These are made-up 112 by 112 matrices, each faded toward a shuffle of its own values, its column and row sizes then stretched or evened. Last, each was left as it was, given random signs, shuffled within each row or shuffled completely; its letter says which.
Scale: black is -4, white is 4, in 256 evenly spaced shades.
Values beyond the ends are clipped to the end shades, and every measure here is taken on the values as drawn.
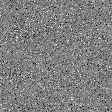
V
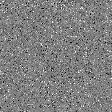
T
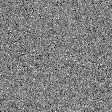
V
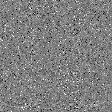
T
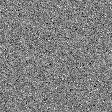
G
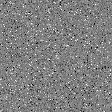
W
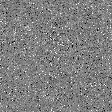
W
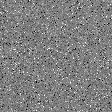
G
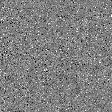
T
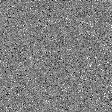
W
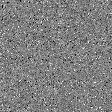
V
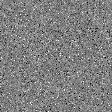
W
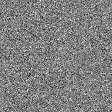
W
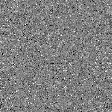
T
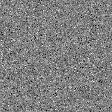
T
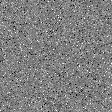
G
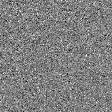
W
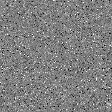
T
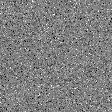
V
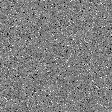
G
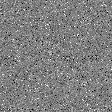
V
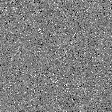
W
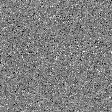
V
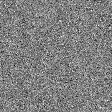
G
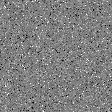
G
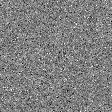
G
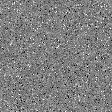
W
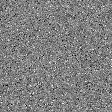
V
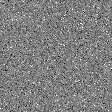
G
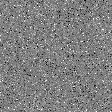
G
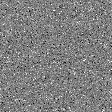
V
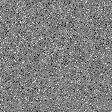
V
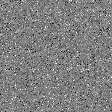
V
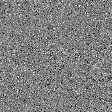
W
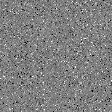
T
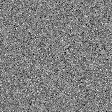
V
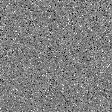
W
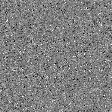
W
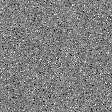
G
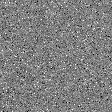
G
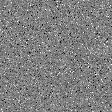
G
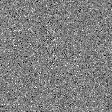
T
